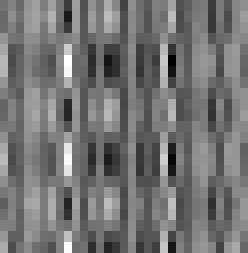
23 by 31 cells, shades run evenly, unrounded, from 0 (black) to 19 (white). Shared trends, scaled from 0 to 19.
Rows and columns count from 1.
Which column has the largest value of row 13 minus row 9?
9
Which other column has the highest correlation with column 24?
3
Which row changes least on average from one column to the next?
4
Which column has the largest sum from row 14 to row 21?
21
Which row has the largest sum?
2
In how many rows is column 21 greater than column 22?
14
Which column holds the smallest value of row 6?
22
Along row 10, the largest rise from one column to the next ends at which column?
10
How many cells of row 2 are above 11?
9
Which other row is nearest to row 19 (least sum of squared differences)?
11
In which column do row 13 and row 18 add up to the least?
16
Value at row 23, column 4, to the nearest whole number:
10
